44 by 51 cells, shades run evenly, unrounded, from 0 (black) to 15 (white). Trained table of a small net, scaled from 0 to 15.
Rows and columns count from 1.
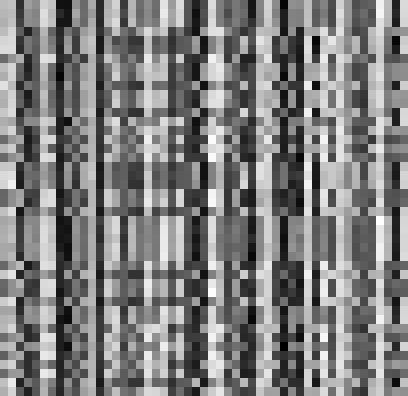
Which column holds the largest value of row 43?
2
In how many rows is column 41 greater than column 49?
32
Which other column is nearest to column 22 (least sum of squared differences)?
10
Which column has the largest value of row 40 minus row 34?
3
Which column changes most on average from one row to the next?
31
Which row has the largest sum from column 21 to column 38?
26
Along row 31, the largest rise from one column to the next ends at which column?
39
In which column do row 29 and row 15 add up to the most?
48
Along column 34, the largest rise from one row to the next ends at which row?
16
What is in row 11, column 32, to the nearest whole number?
4
